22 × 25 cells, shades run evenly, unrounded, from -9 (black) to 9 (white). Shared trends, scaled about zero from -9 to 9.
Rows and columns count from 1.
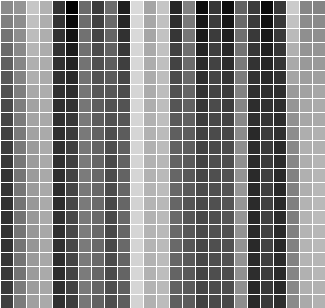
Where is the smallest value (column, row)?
6, 1
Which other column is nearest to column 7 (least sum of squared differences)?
2
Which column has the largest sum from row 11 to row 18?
11
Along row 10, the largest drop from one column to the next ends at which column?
5
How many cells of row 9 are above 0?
9
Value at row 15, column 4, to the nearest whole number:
3
